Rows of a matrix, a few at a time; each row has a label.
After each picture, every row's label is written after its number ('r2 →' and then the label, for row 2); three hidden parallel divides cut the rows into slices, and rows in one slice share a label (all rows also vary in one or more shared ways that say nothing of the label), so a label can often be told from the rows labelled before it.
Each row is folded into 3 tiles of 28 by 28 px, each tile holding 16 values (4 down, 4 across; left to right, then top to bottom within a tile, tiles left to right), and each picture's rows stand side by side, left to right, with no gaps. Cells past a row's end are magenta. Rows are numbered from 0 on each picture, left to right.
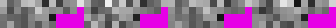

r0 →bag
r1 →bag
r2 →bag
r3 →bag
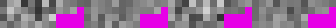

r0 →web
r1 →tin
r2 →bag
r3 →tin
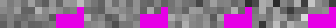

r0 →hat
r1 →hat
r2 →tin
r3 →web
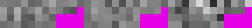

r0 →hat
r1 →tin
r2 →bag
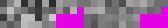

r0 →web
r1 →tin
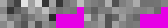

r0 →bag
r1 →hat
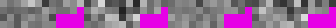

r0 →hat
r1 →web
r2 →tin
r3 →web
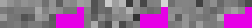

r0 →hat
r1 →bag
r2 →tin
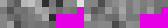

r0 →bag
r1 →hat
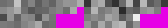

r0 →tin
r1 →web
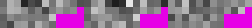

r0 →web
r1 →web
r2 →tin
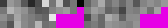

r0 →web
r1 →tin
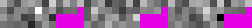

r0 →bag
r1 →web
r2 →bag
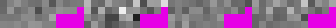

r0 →tin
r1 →bag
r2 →tin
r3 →hat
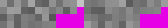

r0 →hat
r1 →hat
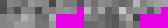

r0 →tin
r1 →hat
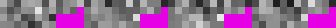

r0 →bag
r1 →web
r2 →web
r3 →web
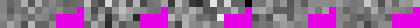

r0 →hat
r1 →bag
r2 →web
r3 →tin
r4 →hat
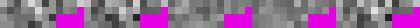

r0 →bag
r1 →bag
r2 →tin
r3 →tin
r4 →bag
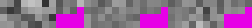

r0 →bag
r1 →hat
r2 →tin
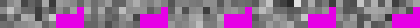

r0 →web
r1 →hat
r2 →tin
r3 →web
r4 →bag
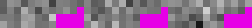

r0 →tin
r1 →hat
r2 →hat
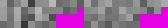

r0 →hat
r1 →hat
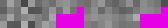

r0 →tin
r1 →tin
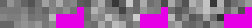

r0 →tin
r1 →web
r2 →bag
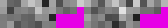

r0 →bag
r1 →bag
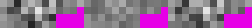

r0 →bag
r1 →hat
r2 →bag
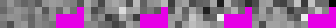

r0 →tin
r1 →bag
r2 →web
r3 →web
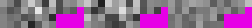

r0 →bag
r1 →bag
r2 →hat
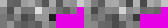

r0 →bag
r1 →bag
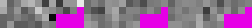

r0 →bag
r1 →hat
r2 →tin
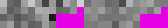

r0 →bag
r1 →tin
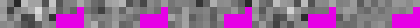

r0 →bag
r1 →hat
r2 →tin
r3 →bag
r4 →tin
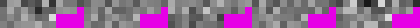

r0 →web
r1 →tin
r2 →hat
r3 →tin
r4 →web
